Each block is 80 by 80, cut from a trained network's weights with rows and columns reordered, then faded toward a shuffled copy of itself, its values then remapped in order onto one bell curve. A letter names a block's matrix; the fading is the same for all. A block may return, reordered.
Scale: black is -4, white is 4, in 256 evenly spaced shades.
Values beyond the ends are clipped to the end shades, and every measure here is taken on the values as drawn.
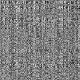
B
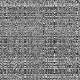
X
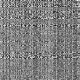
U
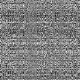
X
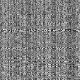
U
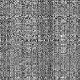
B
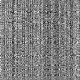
B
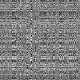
X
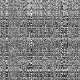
X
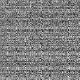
X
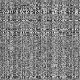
U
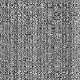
U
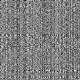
B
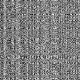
B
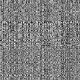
B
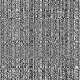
B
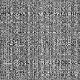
U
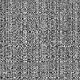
B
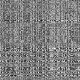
U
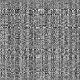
U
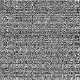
X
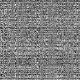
X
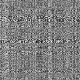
U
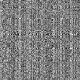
B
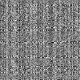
U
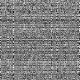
X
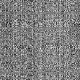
B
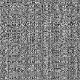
B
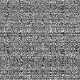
X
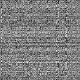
X
